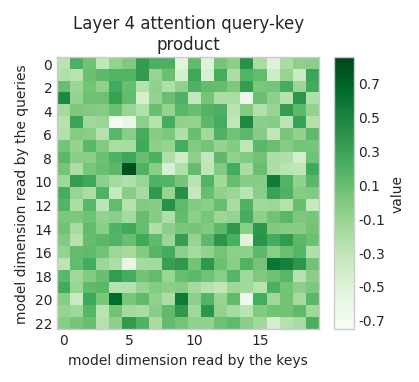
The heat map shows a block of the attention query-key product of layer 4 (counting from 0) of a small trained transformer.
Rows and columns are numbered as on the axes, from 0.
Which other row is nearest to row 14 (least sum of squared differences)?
18
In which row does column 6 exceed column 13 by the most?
1
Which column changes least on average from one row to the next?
2
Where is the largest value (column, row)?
5, 9
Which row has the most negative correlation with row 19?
6
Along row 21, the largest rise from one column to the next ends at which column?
11
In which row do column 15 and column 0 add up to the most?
3
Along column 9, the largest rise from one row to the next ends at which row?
20
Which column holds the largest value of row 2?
14
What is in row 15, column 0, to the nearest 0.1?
0
